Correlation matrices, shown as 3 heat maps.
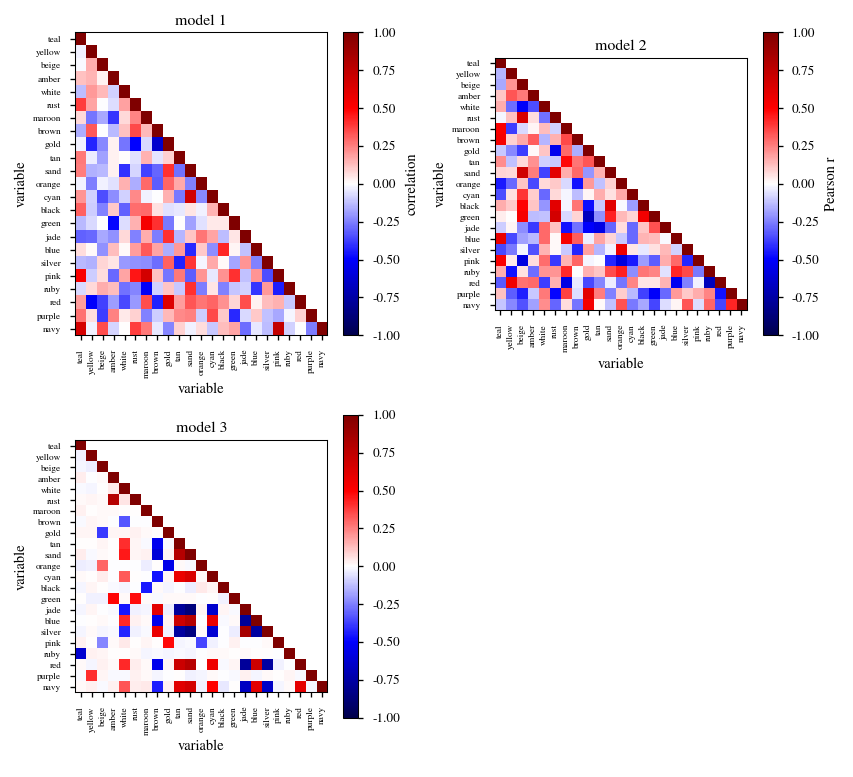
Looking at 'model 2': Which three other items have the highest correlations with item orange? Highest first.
silver, ruby, navy
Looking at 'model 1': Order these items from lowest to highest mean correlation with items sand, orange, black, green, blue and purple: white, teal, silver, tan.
white, silver, tan, teal
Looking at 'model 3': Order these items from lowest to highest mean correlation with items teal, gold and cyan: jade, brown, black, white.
jade, brown, black, white
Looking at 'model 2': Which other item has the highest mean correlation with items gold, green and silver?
orange
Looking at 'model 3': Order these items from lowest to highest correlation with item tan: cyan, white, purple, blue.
purple, white, cyan, blue
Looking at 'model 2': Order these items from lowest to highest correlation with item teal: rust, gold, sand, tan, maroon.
gold, rust, sand, tan, maroon
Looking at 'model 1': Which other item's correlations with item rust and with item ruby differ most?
pink
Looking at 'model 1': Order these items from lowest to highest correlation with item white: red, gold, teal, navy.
red, gold, teal, navy
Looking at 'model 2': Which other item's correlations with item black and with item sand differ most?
jade
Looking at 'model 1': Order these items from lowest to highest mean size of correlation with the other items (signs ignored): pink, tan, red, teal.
tan, teal, red, pink
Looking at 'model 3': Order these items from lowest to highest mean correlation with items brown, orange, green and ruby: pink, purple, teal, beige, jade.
teal, pink, purple, beige, jade
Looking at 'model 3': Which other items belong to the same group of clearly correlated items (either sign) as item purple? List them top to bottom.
yellow
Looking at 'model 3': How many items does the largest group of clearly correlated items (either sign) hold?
10
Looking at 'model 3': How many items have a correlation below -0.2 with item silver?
7
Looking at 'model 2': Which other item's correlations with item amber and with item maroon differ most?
red
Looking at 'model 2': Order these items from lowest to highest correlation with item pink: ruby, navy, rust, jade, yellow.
rust, ruby, navy, yellow, jade
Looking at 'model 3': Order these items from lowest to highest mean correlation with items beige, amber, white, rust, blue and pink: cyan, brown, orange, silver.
silver, brown, orange, cyan
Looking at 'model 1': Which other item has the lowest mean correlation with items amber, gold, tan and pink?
brown
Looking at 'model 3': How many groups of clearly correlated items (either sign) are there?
6
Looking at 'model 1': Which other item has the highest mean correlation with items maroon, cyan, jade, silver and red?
gold
